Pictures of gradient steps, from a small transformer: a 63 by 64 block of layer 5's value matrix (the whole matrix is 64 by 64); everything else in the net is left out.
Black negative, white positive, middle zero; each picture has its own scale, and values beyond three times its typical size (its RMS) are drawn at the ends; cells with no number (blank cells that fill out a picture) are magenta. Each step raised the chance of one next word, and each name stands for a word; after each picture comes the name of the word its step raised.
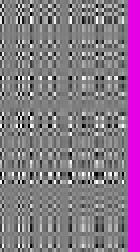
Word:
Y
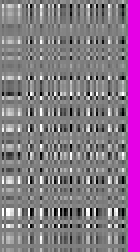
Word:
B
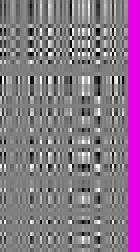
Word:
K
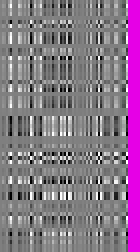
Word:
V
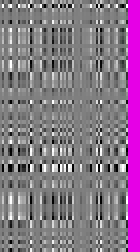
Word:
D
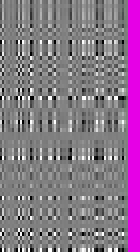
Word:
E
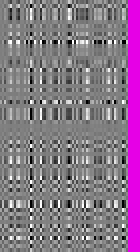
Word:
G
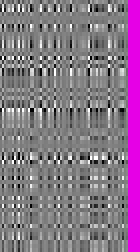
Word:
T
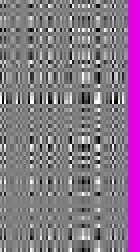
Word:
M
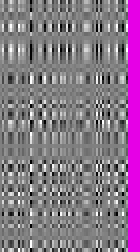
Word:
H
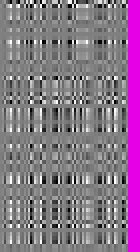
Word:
B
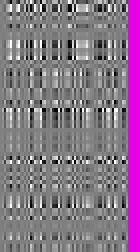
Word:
T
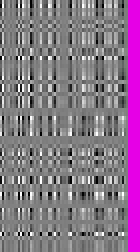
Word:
V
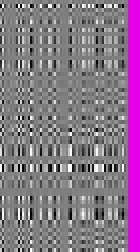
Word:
D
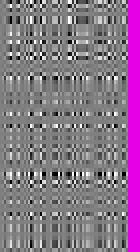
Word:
Y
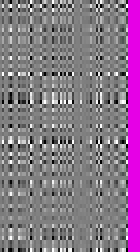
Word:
M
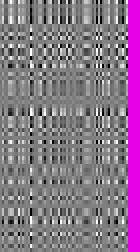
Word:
K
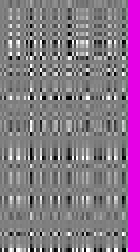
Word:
E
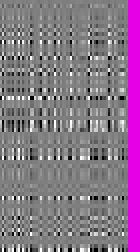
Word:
E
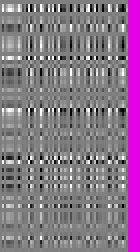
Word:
T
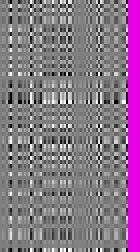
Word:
M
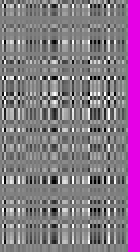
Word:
B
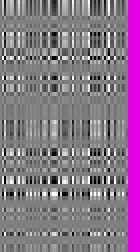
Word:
V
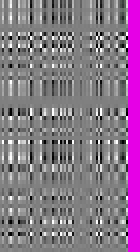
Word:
K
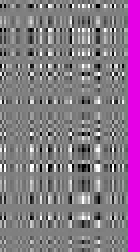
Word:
D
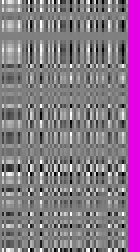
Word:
H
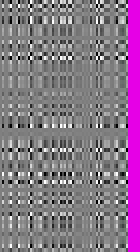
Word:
Y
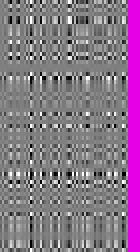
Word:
Y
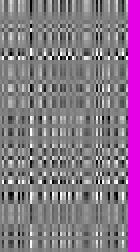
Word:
V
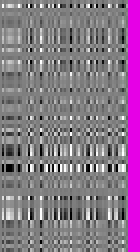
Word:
D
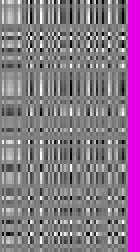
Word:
K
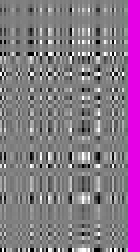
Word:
E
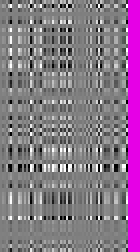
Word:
D
